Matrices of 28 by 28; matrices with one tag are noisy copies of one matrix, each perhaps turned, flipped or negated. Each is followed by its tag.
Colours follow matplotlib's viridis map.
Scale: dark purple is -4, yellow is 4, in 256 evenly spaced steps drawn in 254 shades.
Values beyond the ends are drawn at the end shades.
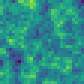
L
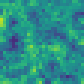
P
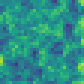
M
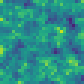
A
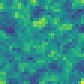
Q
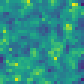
M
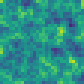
A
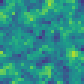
Q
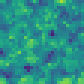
M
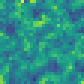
Q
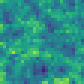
P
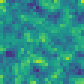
Q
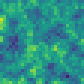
P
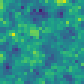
P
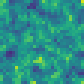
Q
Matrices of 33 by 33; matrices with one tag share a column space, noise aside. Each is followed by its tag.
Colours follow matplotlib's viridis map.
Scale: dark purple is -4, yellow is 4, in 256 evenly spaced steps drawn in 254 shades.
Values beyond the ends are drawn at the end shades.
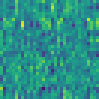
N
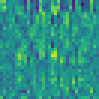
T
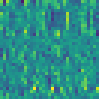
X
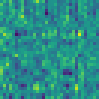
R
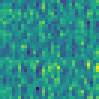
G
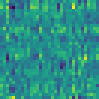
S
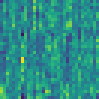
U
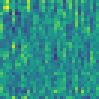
T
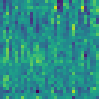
T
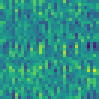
G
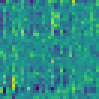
X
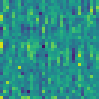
T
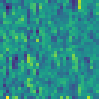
S
